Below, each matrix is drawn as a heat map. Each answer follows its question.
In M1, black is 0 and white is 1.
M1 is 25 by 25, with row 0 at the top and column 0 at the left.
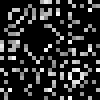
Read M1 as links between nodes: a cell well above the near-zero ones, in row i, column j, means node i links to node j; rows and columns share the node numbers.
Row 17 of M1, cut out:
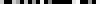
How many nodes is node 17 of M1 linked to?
11
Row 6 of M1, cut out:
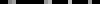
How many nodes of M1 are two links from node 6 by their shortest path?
8
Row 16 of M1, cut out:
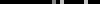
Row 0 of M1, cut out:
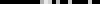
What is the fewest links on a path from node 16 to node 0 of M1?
4
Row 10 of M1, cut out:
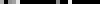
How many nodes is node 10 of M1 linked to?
6
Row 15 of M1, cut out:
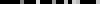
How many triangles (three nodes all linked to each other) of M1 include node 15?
6
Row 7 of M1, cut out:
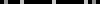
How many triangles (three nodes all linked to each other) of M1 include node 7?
3
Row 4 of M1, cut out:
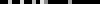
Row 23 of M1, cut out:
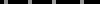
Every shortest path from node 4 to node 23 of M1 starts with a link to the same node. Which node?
node 5
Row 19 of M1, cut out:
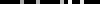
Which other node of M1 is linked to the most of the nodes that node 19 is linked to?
node 18
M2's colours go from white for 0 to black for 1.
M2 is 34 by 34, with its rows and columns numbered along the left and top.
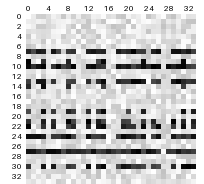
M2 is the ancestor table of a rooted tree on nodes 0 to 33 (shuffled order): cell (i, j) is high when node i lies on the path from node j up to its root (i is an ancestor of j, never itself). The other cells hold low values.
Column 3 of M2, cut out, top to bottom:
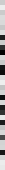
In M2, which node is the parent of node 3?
14
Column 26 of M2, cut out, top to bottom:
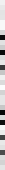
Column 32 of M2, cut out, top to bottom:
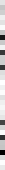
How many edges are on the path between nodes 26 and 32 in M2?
3
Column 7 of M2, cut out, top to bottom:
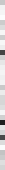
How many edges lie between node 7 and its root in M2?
3
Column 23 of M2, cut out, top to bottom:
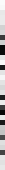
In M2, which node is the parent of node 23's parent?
19
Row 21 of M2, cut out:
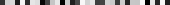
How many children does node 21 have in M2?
3
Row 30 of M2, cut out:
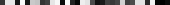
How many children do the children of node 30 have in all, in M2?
2
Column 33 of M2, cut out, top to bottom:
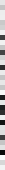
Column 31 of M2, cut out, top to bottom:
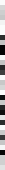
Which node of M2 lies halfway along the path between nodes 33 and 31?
9
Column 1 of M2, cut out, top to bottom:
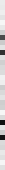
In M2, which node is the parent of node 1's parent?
24
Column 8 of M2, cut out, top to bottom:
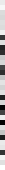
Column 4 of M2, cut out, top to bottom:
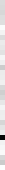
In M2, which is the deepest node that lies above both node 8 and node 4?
27
